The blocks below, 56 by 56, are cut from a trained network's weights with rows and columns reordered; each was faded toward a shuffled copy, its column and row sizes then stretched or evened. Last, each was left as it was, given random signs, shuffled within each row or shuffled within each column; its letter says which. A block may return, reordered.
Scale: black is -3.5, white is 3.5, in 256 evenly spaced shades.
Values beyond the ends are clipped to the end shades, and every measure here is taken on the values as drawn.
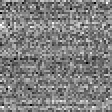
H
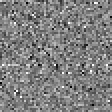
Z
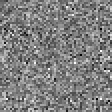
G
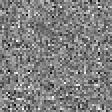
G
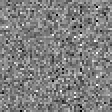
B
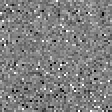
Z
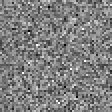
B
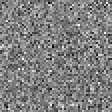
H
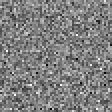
Z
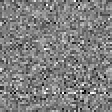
H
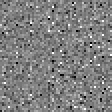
B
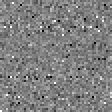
Z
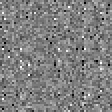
H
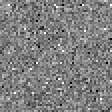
Z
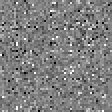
G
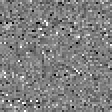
Z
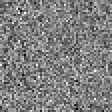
B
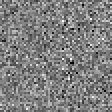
B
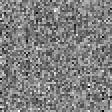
B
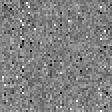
B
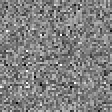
G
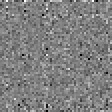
G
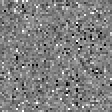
B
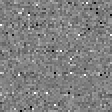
Z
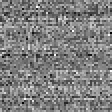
H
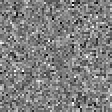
B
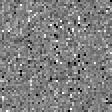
B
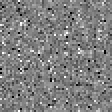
B
